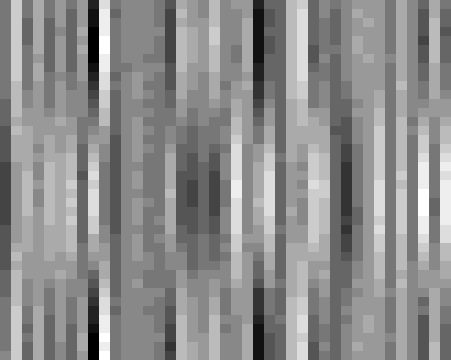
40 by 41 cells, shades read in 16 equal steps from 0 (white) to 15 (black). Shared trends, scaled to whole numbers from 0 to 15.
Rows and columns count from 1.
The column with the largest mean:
24
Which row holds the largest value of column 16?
39
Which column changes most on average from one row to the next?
9
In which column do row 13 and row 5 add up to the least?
10
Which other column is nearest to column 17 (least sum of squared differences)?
20
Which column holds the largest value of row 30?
1
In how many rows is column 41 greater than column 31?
2
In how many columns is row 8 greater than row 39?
6
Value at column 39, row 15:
4
